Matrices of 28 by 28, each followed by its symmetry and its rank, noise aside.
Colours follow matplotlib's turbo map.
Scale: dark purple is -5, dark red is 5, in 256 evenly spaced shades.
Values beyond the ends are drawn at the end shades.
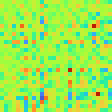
no symmetry, rank four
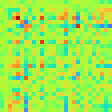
symmetric, rank three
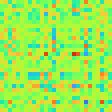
no symmetry, rank three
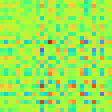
antisymmetric, rank two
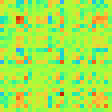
symmetric, rank two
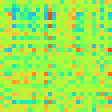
no symmetry, rank three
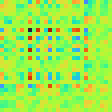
symmetric, rank two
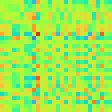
antisymmetric, rank two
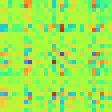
antisymmetric, rank two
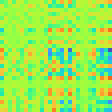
no symmetry, rank two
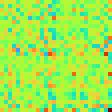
no symmetry, rank three
